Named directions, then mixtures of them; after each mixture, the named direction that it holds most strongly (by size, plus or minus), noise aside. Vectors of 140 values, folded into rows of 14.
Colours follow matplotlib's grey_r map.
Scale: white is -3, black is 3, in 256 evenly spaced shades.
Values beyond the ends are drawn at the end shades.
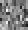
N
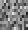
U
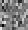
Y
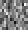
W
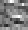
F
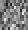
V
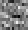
F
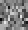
N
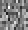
U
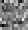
Y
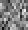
V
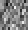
V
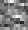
F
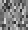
V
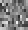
N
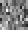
N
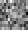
U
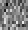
V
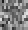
Y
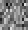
V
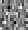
W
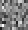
Y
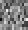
N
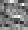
F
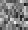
W
